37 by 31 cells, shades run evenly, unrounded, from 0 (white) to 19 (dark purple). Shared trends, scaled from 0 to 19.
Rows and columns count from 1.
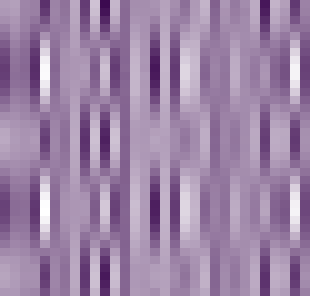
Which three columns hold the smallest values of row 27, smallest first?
5, 30, 19
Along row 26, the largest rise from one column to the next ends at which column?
31
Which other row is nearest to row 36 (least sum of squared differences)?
34
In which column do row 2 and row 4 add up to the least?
10
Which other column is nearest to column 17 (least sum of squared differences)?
14
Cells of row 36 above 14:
5
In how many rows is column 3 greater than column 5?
20
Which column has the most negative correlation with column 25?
13
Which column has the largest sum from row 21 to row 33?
16
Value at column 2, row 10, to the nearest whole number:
11
